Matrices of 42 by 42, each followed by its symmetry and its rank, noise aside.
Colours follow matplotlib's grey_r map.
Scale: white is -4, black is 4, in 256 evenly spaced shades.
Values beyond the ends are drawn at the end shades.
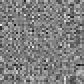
antisymmetric, rank eight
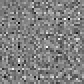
no symmetry, rank eight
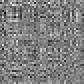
antisymmetric, rank six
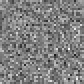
no symmetry, rank twelve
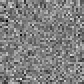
no symmetry, rank twelve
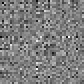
symmetric, rank six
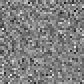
antisymmetric, rank twelve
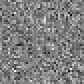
antisymmetric, rank eight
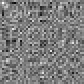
symmetric, rank six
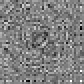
symmetric, rank eight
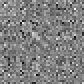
symmetric, rank six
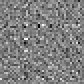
antisymmetric, rank eight
